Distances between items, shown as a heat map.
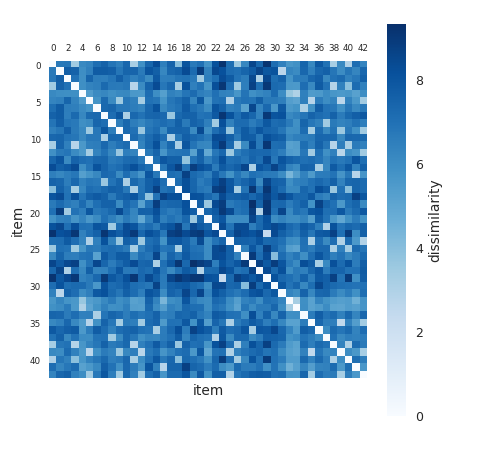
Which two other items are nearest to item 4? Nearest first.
33, 32
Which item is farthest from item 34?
27
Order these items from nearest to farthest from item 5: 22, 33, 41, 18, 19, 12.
12, 33, 41, 19, 22, 18
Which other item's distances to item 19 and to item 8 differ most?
22
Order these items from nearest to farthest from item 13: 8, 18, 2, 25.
18, 2, 8, 25
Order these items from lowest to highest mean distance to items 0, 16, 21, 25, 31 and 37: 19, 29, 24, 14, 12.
12, 19, 24, 14, 29
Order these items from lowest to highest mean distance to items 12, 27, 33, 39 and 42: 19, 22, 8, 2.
8, 19, 22, 2
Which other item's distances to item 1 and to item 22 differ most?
31
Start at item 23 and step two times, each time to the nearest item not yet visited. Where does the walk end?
41
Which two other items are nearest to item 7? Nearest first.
10, 16
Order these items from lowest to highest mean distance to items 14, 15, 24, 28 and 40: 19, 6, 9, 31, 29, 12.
12, 9, 6, 31, 19, 29
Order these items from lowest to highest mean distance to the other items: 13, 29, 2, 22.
2, 13, 22, 29
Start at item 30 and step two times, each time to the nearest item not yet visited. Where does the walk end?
6
